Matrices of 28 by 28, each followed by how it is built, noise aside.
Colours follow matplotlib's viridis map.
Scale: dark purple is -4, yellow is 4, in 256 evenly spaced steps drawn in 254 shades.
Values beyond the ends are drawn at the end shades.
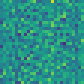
repeating rows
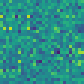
low rank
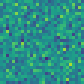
noise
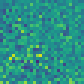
lower triangular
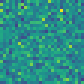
noise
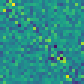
banded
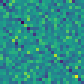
diagonal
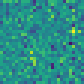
uneven columns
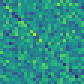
diagonal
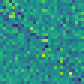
banded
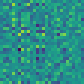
low rank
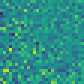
lower triangular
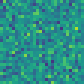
noise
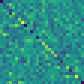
diagonal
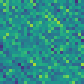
Toeplitz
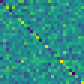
diagonal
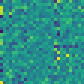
uneven columns
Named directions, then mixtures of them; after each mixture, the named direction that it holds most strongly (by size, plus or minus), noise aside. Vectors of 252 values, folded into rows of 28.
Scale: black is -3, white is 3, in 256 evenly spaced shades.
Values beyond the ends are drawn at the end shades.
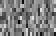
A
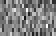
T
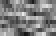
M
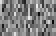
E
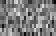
T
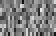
A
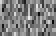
E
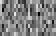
E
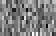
T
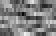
M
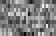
M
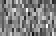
T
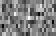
E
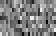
A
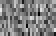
A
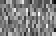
T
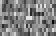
E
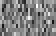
E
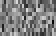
T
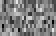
T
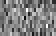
T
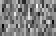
E
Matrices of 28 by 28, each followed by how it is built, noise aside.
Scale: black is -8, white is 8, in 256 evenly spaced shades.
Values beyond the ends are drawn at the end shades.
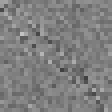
banded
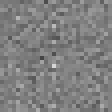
uneven columns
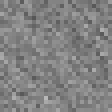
Toeplitz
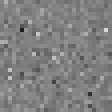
sparse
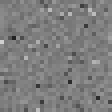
sparse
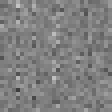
uneven columns
